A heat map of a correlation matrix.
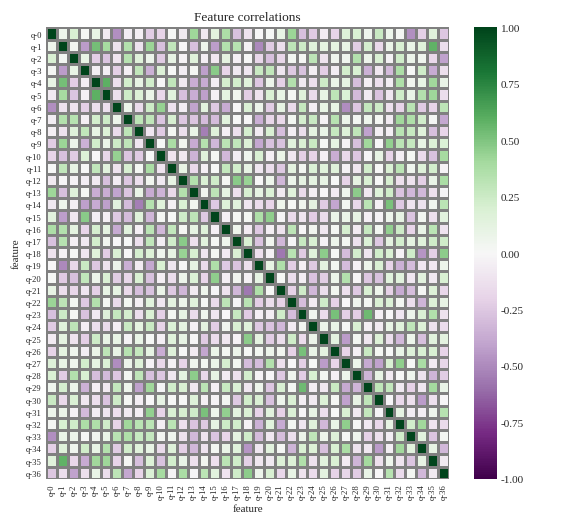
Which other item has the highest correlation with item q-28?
q-13
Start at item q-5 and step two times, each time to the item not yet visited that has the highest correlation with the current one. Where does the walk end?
q-1
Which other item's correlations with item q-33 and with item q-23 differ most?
q-29
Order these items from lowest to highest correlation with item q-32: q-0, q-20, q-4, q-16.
q-0, q-20, q-16, q-4
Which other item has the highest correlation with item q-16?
q-31
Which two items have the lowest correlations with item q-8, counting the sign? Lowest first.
q-14, q-29
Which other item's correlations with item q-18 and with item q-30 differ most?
q-21
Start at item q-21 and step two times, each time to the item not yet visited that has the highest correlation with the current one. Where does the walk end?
q-15
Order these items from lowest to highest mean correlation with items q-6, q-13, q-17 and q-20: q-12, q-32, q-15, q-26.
q-32, q-26, q-15, q-12
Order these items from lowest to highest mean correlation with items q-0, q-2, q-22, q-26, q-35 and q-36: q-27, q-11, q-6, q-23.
q-6, q-27, q-23, q-11
